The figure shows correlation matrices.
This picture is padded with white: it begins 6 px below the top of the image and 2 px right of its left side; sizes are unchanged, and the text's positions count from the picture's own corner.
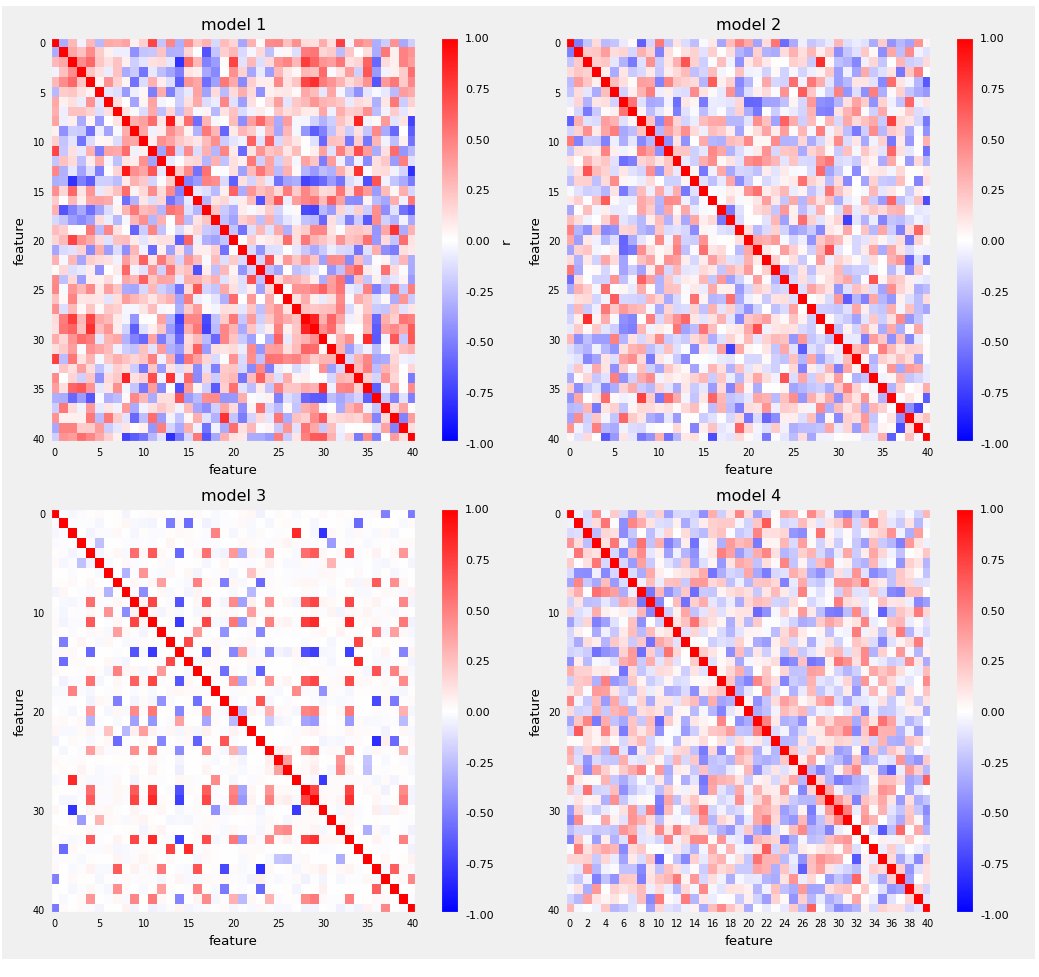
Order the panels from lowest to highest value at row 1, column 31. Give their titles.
model 2, model 3, model 1, model 4
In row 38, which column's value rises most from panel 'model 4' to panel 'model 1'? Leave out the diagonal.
25
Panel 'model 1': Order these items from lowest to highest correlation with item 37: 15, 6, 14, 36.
36, 14, 6, 15
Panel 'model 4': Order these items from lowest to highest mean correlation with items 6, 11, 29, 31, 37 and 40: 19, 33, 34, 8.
8, 34, 19, 33
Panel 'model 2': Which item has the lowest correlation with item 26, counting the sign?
31
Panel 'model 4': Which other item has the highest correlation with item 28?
2
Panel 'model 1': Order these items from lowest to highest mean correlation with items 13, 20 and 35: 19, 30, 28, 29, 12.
12, 19, 29, 28, 30
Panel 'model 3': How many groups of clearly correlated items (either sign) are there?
8
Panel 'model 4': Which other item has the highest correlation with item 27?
40
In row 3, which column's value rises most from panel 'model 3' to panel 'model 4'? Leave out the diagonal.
5
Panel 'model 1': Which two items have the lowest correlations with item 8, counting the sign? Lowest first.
40, 16
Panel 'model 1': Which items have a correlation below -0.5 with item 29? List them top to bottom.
9, 14, 17, 36
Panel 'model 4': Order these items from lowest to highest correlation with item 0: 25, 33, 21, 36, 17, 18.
33, 21, 17, 36, 18, 25
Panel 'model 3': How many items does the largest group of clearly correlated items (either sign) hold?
12
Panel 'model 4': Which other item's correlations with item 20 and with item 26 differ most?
7
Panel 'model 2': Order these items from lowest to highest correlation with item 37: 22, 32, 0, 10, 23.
0, 23, 10, 32, 22
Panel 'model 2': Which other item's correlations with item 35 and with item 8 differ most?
36
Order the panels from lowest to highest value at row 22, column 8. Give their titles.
model 3, model 4, model 2, model 1
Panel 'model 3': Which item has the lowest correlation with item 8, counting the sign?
10
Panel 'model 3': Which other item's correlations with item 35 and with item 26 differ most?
32
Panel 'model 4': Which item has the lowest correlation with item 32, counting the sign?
35
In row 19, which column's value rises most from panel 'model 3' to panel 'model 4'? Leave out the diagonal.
16
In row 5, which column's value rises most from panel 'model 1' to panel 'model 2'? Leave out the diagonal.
34
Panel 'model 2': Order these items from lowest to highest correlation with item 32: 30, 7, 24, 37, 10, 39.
39, 24, 30, 10, 37, 7
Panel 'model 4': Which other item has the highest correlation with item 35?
21
